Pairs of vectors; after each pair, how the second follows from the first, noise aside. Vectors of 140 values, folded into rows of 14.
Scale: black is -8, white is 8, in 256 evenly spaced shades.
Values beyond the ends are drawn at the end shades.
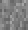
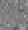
reversed, partly zeroed.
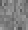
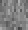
copied.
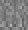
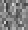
reversed, negated, scaled up.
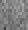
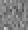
sign-scrambled.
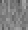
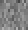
sign-scrambled.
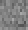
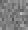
sign-scrambled.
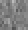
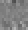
reversed, partly zeroed.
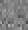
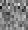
reversed, scaled up.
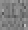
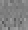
reversed, partly zeroed.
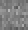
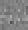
reversed, partly zeroed.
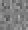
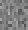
reversed.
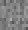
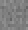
negated, shrunk.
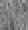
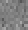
reversed, partly zeroed.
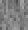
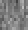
copied.
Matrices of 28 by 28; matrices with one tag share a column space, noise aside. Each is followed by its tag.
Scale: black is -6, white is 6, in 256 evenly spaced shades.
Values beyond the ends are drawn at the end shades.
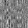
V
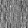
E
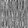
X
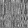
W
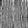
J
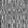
V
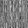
E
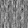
E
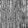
E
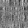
J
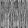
X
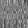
V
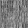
E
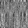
X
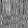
W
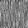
X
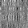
J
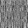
E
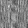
E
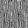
X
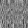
V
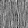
X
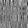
J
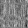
W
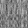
W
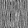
X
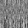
V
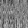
V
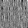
J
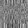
V
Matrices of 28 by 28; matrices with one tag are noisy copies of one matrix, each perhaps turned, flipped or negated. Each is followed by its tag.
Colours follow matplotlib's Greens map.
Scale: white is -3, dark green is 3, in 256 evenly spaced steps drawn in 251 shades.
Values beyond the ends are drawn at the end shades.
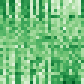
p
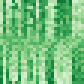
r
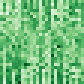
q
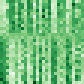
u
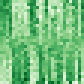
r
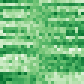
r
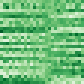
u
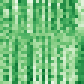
u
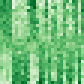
r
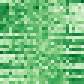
p
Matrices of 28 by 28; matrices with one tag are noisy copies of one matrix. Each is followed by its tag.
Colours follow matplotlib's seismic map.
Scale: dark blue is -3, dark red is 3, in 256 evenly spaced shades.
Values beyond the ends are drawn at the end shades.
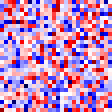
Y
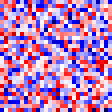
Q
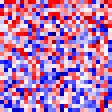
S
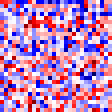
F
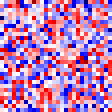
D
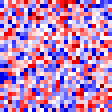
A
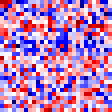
F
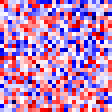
F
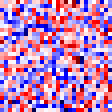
A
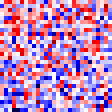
S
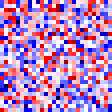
Y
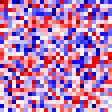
F
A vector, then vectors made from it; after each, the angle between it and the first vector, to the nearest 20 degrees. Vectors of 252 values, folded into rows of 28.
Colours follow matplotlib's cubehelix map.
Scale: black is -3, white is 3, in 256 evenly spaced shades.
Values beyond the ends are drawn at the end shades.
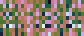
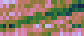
120 degrees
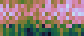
120 degrees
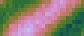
80 degrees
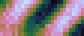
100 degrees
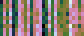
100 degrees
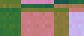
80 degrees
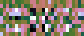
120 degrees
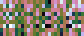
20 degrees
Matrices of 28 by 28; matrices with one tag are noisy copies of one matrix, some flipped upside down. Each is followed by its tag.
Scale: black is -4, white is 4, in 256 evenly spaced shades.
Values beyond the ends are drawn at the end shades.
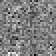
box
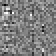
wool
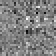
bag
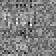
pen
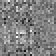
pen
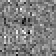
pen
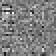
wool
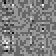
wool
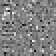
wool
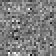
box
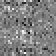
pen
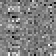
box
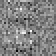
pen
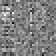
wool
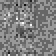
pen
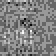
pen
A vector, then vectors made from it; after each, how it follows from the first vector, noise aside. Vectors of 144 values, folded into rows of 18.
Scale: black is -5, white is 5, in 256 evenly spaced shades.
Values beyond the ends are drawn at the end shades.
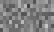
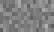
shrunk.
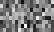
reversed, negated, scaled up.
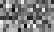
reversed, scaled up.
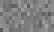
shrunk.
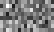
reversed, scaled up.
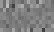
wrapped around, negated, partly zeroed.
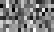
reversed, scaled up.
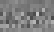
wrapped around, negated, partly zeroed.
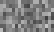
sign-scrambled.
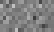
wrapped around, negated, partly zeroed.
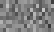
reversed.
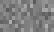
shrunk.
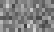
reversed.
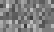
reversed.
